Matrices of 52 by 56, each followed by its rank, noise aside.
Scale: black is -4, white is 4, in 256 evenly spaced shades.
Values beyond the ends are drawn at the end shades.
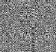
eight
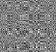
four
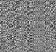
six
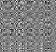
four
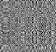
four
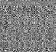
eight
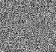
twelve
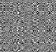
four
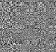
eight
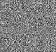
twelve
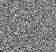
twelve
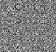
six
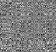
six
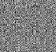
eight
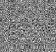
eight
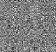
eight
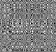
four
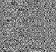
eight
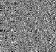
eight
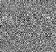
eight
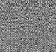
eight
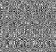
six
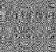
six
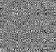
six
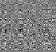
four
